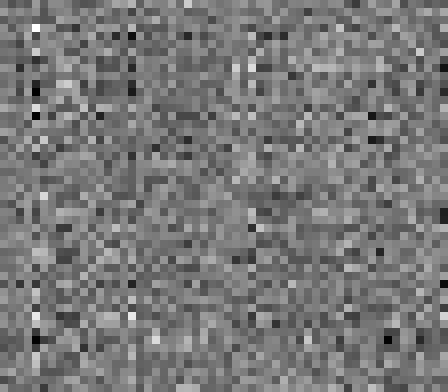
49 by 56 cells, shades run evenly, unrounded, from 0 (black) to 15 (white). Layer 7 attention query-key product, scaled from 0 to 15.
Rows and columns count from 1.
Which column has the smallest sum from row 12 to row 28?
17
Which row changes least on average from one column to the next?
22
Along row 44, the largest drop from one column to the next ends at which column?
11
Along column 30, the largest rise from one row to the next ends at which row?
15
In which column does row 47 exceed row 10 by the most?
37
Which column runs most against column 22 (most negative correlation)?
27
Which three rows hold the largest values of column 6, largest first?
25, 18, 32
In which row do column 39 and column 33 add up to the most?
7
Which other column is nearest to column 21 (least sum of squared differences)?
23
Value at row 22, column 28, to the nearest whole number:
5
